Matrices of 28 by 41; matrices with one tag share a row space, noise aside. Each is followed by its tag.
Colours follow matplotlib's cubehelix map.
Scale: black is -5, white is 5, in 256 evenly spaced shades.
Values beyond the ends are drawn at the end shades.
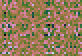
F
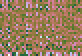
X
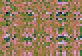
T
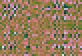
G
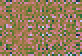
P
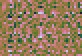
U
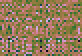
X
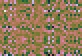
F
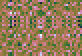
U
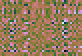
G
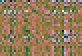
G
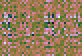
F
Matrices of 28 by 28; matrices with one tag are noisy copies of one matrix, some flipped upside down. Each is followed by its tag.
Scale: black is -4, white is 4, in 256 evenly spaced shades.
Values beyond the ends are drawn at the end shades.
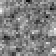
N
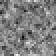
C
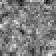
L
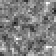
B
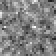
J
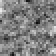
N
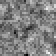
B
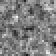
B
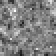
L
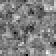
B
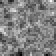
L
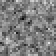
C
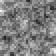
N
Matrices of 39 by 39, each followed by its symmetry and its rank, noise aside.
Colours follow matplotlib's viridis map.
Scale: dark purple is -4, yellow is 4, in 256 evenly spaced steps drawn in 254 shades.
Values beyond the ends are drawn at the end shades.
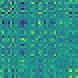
symmetric, rank three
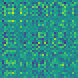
no symmetry, rank three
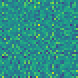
no symmetry, rank six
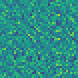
antisymmetric, rank six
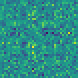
antisymmetric, rank six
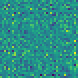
antisymmetric, rank six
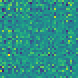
no symmetry, rank four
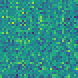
symmetric, rank six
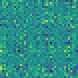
no symmetry, rank six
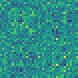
symmetric, rank six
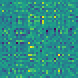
antisymmetric, rank four
